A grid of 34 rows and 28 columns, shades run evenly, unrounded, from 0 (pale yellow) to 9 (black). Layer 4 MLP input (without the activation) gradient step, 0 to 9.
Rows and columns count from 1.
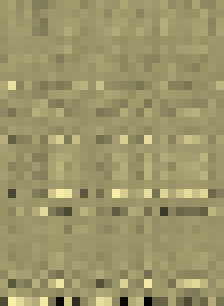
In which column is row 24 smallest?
6
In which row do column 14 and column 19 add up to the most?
34
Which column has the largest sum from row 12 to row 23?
2
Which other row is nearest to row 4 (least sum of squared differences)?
3
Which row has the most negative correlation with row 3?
24
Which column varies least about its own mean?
12
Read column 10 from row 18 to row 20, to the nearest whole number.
3 3 3
